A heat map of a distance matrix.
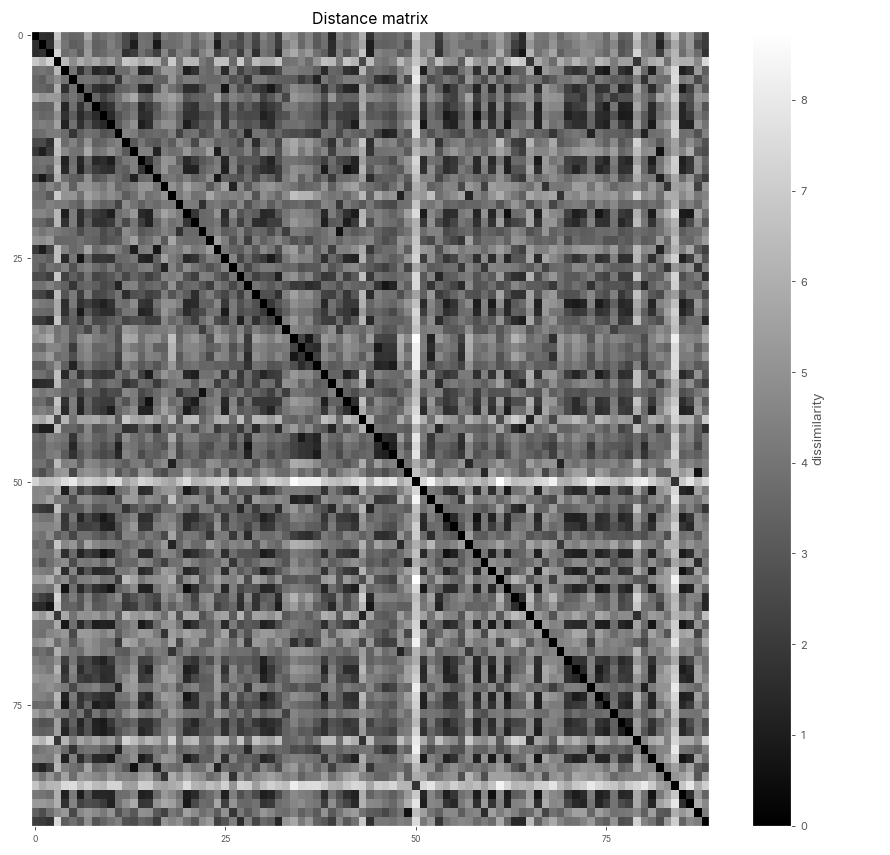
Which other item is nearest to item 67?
17
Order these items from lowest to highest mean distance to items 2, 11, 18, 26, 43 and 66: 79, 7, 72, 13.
13, 72, 7, 79
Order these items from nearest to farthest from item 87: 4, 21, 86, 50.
21, 4, 86, 50
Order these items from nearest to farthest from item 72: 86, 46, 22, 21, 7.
86, 7, 21, 22, 46
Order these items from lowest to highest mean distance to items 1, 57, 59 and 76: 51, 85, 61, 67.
67, 85, 51, 61
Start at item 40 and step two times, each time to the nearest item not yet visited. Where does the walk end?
19
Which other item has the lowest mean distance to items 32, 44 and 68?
64
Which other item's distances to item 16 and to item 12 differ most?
24
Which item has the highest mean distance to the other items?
50
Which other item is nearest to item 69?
48
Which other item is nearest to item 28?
46
